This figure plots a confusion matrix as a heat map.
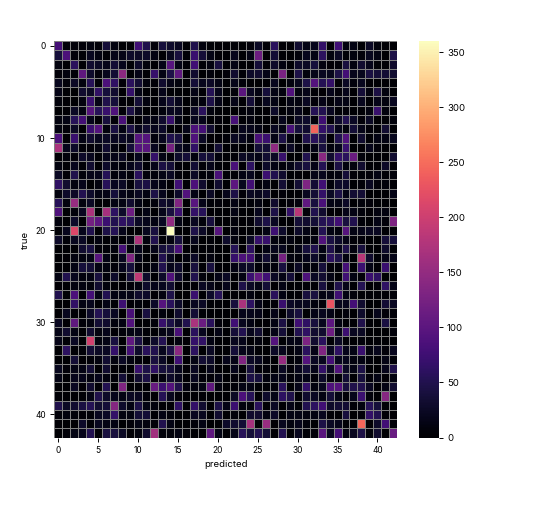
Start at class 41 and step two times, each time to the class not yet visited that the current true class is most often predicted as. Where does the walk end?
23
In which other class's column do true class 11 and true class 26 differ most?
0
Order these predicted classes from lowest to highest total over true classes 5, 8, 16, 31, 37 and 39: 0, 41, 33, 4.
41, 0, 4, 33
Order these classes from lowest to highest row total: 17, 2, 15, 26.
26, 2, 17, 15
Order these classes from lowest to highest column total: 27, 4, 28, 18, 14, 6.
18, 27, 28, 6, 4, 14
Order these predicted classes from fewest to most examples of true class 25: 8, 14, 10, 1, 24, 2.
8, 2, 1, 24, 14, 10
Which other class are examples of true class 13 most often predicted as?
22
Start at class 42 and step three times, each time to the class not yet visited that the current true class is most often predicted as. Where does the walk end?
15
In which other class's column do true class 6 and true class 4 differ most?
32
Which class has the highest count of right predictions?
33
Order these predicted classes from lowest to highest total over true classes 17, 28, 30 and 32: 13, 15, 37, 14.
37, 14, 15, 13
